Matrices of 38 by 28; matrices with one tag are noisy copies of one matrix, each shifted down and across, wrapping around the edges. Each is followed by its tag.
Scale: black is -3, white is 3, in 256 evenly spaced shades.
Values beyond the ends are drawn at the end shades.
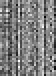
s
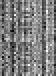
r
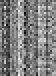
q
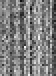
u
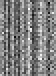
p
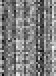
q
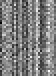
p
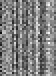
p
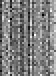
s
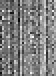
s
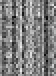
u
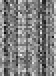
q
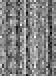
u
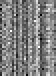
p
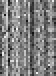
u
